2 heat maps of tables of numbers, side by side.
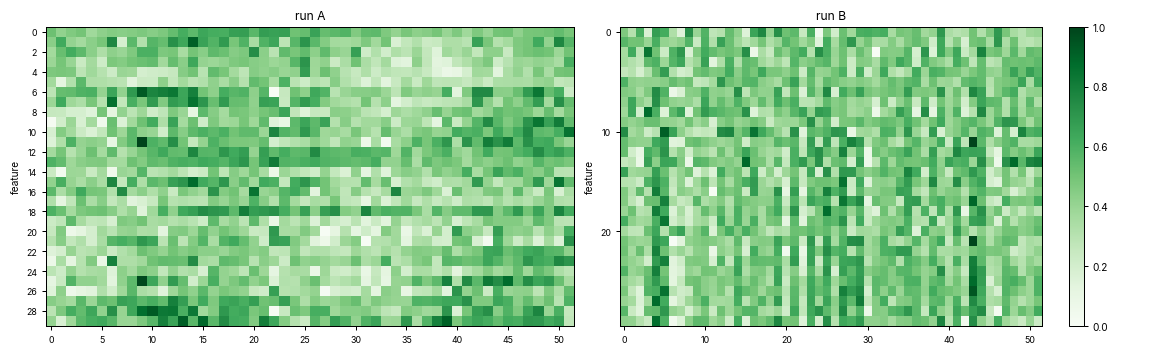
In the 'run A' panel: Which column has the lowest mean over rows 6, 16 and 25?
22
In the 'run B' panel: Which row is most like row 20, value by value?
3
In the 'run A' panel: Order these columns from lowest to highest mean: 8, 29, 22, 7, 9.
29, 7, 22, 8, 9
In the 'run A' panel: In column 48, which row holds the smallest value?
21
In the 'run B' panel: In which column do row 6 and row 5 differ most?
6
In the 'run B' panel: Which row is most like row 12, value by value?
28
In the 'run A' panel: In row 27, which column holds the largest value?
12
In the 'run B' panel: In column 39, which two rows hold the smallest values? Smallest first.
10, 19
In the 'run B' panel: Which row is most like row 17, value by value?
26
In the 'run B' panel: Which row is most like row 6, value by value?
24
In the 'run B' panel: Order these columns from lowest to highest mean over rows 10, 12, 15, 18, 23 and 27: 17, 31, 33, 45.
45, 31, 33, 17
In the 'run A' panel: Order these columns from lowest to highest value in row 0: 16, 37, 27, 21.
37, 27, 16, 21
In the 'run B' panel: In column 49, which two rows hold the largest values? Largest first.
10, 5
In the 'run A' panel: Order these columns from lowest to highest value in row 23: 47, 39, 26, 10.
26, 10, 39, 47
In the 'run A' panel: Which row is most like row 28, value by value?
6
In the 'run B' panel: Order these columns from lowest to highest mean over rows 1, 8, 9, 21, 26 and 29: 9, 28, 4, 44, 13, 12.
13, 9, 12, 44, 28, 4
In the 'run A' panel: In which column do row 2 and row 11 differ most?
45
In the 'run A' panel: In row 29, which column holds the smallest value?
1
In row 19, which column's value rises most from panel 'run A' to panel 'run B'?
5
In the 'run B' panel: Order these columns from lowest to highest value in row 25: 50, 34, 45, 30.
45, 30, 50, 34
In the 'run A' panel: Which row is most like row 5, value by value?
17
